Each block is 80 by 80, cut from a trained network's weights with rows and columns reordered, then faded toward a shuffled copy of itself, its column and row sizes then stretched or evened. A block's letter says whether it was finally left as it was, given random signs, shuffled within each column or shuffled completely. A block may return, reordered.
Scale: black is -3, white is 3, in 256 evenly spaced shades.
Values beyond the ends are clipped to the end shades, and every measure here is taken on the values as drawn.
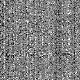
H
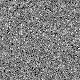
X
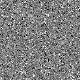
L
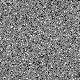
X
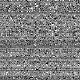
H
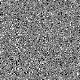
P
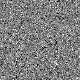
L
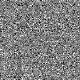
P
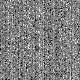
L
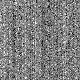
L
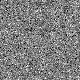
X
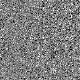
P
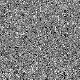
P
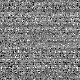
H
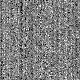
L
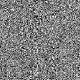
H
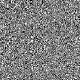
H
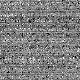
H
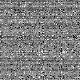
H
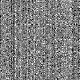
H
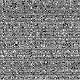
H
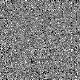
P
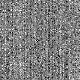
H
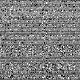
H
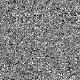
P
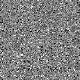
P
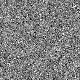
X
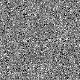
P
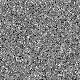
X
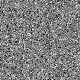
X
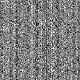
H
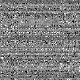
H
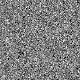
L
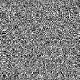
H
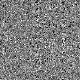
P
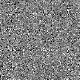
P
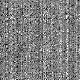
H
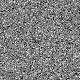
X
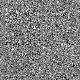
P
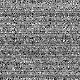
H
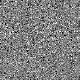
P
